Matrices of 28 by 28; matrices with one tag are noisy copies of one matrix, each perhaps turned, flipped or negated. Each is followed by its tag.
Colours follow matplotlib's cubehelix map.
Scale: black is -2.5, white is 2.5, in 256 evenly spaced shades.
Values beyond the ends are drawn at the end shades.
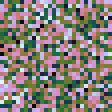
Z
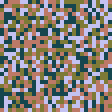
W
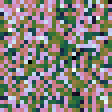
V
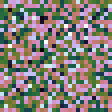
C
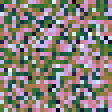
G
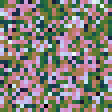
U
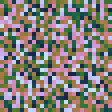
W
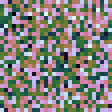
W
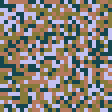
W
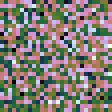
C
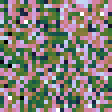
V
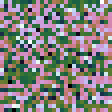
V
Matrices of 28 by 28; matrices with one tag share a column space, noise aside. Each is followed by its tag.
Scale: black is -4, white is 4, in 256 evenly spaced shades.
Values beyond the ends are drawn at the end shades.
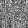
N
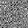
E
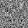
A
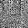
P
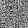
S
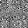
N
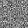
E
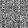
N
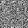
P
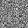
E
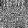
S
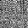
P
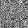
N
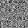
N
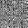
P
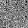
N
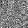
P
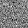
A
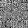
N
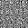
P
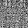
S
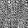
P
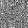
S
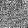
P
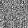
N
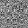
A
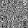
N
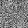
S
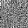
S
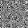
N
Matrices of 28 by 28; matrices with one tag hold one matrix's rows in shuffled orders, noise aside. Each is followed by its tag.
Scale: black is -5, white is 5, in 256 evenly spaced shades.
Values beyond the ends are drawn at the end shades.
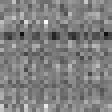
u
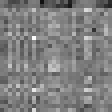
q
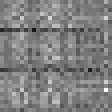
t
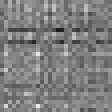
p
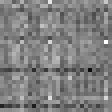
t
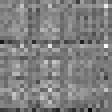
t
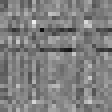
q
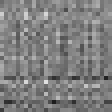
u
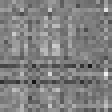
t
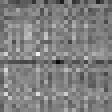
p
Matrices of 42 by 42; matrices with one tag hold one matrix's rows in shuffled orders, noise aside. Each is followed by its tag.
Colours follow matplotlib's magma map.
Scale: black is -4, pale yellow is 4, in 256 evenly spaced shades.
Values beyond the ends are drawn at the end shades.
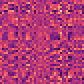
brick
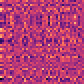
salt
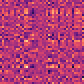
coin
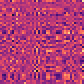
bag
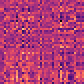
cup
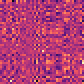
bag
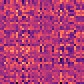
cup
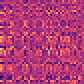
salt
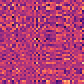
bag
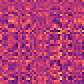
brick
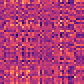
cup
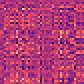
cup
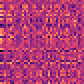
salt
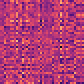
cup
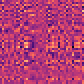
coin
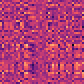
coin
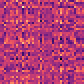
cup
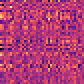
salt
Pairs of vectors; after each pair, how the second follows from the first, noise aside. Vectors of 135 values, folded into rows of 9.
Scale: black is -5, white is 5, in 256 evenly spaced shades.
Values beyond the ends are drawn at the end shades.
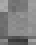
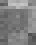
reversed, negated.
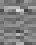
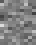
shuffled.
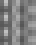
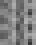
reversed, negated.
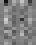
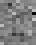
shuffled.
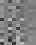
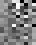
reversed, scaled up.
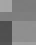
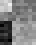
scaled up.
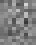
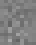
reversed, shrunk.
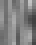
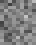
shuffled.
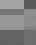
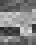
wrapped around, negated, scaled up.
